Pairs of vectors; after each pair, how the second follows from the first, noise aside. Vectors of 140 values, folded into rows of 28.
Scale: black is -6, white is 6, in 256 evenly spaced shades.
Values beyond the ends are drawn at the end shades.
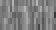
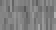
negated, shrunk.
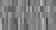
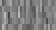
wrapped around.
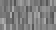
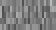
reversed.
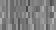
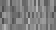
reversed, negated.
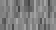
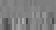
wrapped around, partly zeroed.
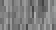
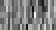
scaled up.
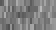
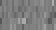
wrapped around, partly zeroed.
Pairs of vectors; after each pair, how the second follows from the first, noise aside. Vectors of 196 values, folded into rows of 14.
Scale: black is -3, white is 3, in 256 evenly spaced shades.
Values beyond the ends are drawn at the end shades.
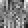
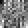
reversed.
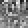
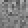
negated, shrunk.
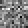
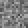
wrapped around, shrunk.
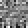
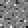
negated, partly zeroed.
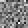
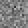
wrapped around, shrunk.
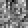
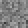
wrapped around, shrunk.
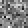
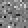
partly zeroed.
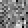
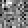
reversed.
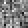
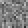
wrapped around, shrunk.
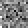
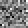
reversed.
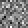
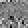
negated, partly zeroed.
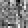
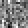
reversed.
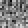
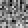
copied.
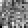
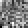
copied.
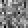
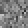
wrapped around, shrunk.
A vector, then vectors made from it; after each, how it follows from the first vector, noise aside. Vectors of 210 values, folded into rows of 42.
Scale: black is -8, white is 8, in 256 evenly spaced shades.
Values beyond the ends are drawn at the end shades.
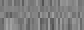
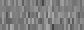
sign-scrambled.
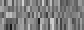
negated, scaled up.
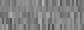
sign-scrambled.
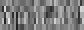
wrapped around, negated, scaled up.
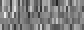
wrapped around, negated, scaled up.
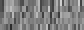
wrapped around, scaled up.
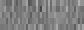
wrapped around.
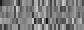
wrapped around, negated, scaled up.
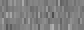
negated, partly zeroed.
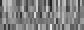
wrapped around, scaled up.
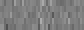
negated, partly zeroed.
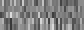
negated, scaled up.
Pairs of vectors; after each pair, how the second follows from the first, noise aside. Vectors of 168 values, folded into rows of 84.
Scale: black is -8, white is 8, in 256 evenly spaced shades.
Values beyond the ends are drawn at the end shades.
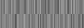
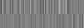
reversed, partly zeroed.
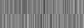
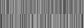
wrapped around.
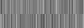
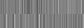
wrapped around, negated, partly zeroed.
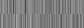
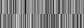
scaled up.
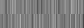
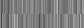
wrapped around.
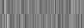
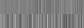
wrapped around, negated, partly zeroed.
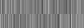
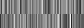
negated, scaled up.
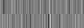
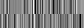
reversed, scaled up.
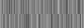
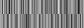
scaled up.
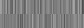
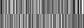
negated, scaled up.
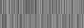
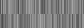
sign-scrambled.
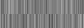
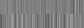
reversed, partly zeroed.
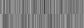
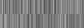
sign-scrambled.
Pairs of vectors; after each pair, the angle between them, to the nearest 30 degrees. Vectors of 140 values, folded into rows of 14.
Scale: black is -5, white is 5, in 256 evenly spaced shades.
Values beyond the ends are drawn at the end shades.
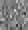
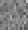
60 degrees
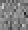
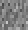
120 degrees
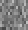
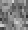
60 degrees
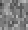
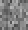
150 degrees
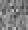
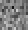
30 degrees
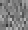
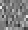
60 degrees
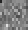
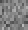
90 degrees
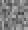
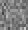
90 degrees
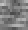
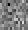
90 degrees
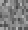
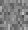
120 degrees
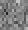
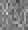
150 degrees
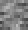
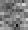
150 degrees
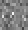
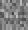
120 degrees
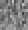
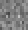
60 degrees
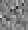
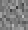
30 degrees
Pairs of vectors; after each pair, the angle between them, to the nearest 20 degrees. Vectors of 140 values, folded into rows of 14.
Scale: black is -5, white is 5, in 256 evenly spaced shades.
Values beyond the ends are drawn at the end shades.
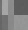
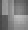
40 degrees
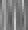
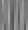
80 degrees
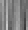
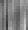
160 degrees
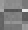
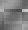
40 degrees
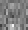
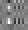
100 degrees
